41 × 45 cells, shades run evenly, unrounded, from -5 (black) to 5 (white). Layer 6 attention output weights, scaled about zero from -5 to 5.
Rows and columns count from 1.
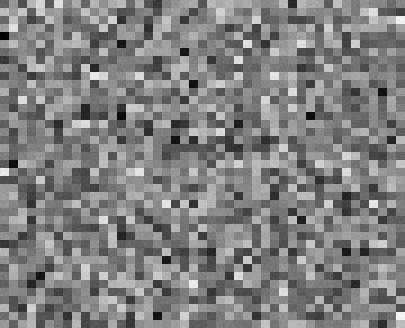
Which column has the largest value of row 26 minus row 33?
19
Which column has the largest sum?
12
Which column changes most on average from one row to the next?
27
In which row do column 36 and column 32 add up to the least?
23
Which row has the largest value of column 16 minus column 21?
7
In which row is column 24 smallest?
32
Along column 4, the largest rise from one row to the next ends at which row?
11
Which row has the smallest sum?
18
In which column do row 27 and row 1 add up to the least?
33
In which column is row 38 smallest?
15
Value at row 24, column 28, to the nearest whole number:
0
